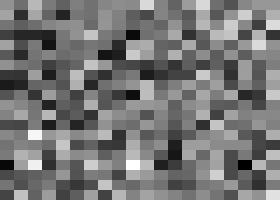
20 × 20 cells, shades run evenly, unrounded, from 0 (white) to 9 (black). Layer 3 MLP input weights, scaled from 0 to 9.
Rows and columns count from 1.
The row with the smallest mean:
1
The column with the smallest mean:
20
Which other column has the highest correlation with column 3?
10
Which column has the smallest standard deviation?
12
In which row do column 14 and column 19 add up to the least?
5
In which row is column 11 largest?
8
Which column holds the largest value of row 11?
4
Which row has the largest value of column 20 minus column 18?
15
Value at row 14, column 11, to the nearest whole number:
6
